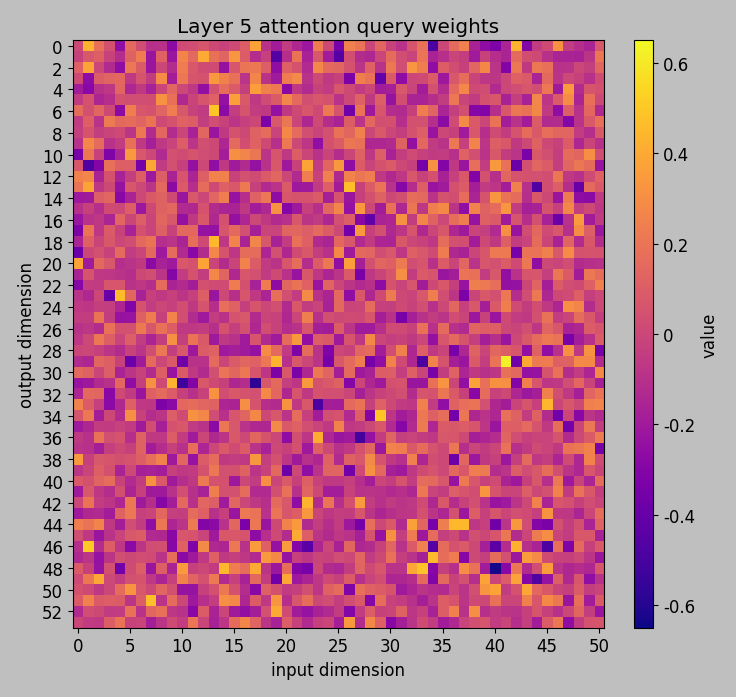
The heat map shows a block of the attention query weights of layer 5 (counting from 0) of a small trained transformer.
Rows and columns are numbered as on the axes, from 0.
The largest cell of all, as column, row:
41, 29
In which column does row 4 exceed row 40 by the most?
47
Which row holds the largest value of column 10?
48
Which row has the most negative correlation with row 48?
31
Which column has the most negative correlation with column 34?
42
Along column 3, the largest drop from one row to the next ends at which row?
23
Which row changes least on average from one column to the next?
26
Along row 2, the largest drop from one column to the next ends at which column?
34
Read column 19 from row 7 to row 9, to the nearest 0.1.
0.1 0 -0.1
